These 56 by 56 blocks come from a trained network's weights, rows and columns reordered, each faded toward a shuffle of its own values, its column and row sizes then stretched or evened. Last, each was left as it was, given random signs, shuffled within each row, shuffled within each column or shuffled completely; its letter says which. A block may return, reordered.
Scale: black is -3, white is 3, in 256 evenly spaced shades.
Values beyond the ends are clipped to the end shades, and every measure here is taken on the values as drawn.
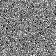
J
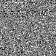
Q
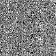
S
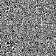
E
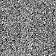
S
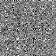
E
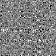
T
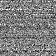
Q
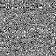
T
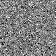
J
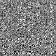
T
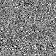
Q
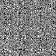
T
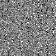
S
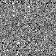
E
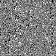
S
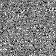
Q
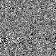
E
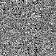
E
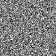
S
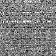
T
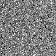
S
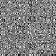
T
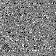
Q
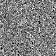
S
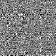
T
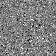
J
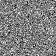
J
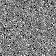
J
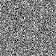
S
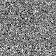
Q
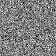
Q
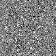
S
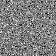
Q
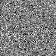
Q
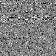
Q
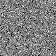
J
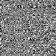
T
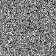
S
